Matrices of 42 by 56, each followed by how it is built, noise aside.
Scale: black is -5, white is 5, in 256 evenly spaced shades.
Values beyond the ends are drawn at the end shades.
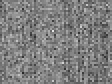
blocks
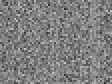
repeating rows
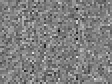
uneven columns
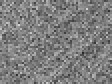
Hankel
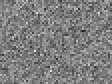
Hankel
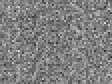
repeating rows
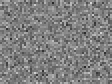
repeating rows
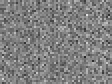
repeating rows
